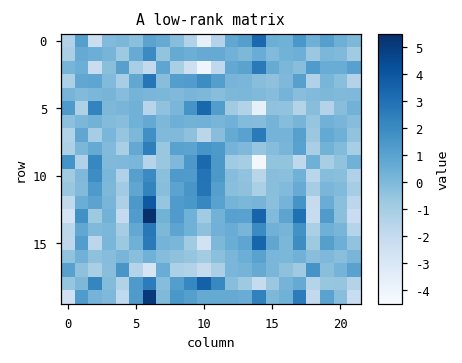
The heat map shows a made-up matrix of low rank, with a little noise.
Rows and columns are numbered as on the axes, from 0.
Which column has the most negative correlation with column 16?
0
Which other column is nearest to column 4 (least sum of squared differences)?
21
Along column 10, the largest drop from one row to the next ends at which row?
2
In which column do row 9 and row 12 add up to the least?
14
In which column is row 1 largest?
6
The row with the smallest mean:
17
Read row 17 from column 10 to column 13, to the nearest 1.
-2 -1 0 0
